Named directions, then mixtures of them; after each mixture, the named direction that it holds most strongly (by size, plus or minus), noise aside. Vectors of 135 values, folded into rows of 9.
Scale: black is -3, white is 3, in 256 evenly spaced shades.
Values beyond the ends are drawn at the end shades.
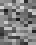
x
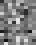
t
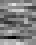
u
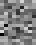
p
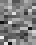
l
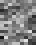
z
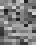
x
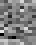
p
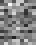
t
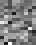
l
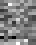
u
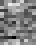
u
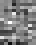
u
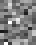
l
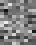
z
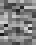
p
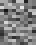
x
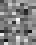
t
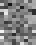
x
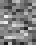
l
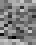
p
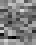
u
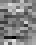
u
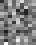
t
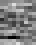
u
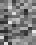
l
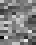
z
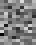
p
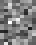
l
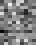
t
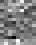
u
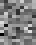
p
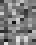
t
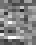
u
